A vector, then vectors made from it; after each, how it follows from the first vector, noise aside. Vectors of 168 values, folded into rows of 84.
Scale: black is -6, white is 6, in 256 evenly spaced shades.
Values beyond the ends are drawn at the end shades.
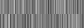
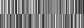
wrapped around, negated, scaled up.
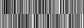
wrapped around, negated, scaled up.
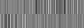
negated, partly zeroed.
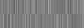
negated, shrunk.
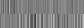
wrapped around, negated, partly zeroed.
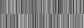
reversed.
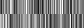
wrapped around, negated, scaled up.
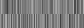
reversed, negated.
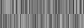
reversed.
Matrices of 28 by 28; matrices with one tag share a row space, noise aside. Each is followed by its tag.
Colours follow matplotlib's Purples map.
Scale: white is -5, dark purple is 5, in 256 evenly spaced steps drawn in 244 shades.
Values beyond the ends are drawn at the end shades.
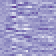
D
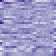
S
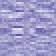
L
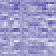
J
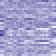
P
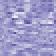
D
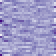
S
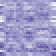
P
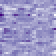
S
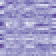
P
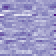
S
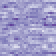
J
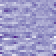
S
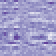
J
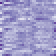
S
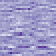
L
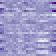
P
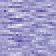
L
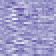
D
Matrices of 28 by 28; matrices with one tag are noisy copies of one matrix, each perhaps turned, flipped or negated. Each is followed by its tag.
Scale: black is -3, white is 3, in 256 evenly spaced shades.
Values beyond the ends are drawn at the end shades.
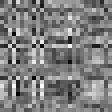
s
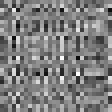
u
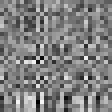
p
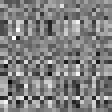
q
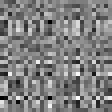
q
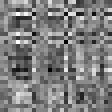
s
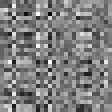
q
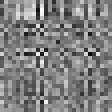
p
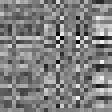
p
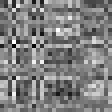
s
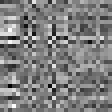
p
